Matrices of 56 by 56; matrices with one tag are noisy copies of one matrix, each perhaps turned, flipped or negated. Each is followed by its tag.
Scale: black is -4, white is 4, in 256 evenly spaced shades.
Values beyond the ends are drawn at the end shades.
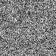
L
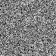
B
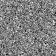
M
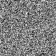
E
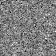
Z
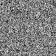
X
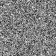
M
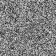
L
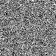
Z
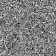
L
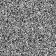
X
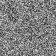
L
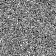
E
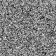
X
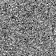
X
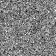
B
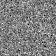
X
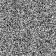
Z
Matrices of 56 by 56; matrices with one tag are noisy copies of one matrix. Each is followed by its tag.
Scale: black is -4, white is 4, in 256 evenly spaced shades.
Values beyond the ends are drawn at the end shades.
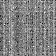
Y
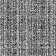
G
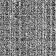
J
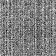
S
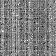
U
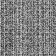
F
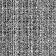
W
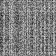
Y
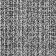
F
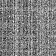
W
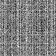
G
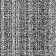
U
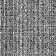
F
